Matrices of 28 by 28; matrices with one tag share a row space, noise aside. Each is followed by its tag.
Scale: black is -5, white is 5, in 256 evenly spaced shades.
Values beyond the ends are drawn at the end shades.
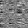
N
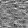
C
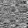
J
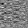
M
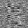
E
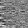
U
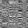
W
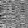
U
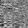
M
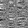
N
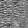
M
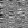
N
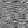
C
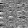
N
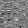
M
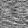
C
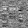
W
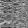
M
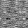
C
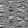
N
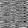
J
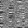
N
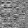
M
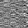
J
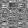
W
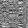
W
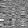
U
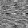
C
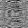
E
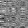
U
